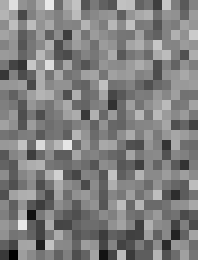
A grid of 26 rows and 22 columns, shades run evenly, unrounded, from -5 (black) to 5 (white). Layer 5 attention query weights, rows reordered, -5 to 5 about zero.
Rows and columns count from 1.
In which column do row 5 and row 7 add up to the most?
6
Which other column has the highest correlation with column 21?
11
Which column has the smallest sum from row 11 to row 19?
14
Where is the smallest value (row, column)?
26, 2
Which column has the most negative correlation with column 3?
16
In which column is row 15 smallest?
19
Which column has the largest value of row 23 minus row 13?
3
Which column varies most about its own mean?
5
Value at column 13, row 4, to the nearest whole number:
0
